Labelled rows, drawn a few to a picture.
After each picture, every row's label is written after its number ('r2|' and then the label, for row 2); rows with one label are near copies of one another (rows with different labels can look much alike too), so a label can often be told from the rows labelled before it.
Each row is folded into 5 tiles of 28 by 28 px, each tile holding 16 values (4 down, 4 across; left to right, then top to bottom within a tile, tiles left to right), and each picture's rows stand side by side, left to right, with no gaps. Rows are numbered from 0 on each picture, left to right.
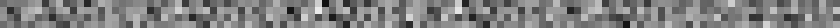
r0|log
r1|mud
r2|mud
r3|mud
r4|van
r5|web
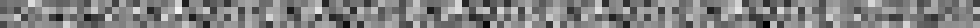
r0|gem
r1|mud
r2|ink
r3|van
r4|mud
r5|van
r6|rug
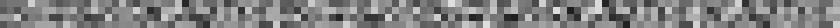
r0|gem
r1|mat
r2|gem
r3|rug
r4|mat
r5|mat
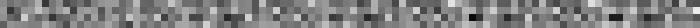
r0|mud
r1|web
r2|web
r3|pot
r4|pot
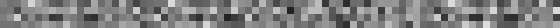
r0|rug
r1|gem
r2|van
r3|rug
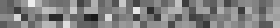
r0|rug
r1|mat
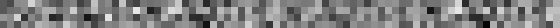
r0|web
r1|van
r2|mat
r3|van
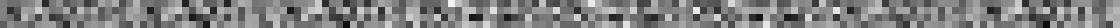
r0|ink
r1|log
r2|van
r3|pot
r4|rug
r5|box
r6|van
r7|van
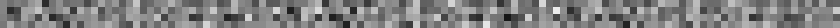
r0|ink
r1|web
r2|ink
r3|web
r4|ink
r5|pot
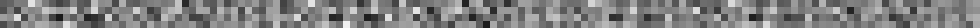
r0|gem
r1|mat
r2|web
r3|log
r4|pot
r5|pot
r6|log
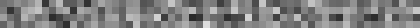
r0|log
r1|web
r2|box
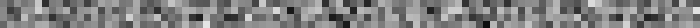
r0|mud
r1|box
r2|log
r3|van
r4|box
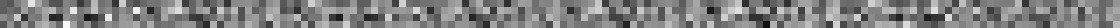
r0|web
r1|van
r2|box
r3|log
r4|van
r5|van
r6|gem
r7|mat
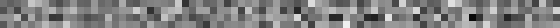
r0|pot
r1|mat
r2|box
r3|pot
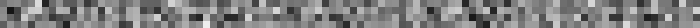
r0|mat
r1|box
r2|ink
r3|log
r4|web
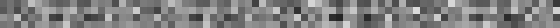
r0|box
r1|box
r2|pot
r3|gem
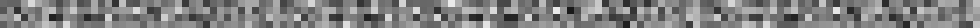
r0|pot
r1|mud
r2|web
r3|rug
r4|van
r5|rug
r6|ink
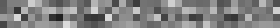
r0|gem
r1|rug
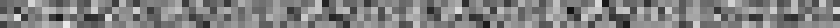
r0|gem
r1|log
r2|mat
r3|ink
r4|mat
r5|rug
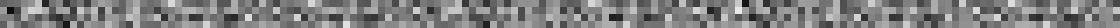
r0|van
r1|rug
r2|rug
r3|van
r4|pot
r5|mud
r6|web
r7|gem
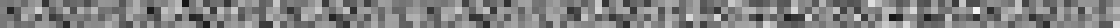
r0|ink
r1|ink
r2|log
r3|log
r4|mud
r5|gem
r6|pot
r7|mat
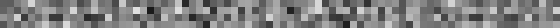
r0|web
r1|mud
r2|van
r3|rug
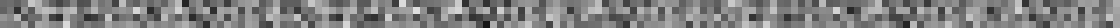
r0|box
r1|mud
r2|box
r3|van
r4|van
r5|pot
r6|van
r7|mud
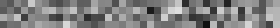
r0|gem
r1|van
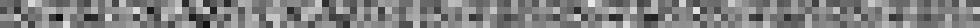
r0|box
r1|log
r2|mat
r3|pot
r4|rug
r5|pot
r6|pot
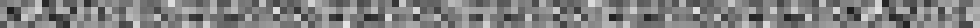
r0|mat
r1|rug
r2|box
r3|box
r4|pot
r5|web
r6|mat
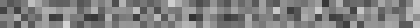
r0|box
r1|pot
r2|ink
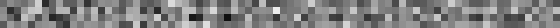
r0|mat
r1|pot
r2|web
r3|gem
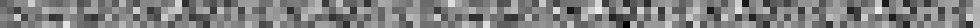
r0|rug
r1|mat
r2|log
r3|rug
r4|van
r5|mud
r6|mud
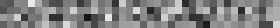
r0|web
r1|mat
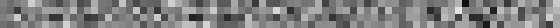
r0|rug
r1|pot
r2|mat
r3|ink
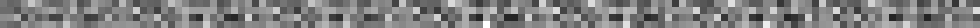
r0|rug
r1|box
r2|box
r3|box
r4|box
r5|web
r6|pot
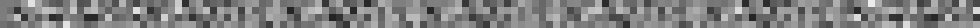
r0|rug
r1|mud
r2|log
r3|log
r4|mat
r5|mud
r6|rug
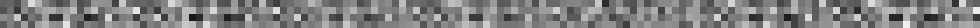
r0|box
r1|pot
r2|web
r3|pot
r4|mat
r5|web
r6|box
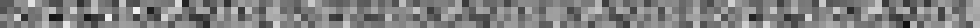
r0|web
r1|mat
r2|box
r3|mat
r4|mat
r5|web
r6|van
